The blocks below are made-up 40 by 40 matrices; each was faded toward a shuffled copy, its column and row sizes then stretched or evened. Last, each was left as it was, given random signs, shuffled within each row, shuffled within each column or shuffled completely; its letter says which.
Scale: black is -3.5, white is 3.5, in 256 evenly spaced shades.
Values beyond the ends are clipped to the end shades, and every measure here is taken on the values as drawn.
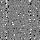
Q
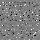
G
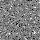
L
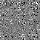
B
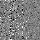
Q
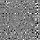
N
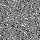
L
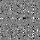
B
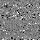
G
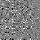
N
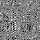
N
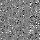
Q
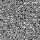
Q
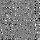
B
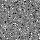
L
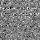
G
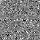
G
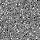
L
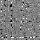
B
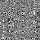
B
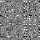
N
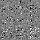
B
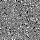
L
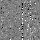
Q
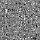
B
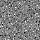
L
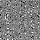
Q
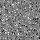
L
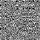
N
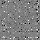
N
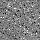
L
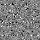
G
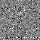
B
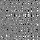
N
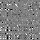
N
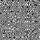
N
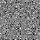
B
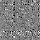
N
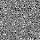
B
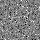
L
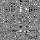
N
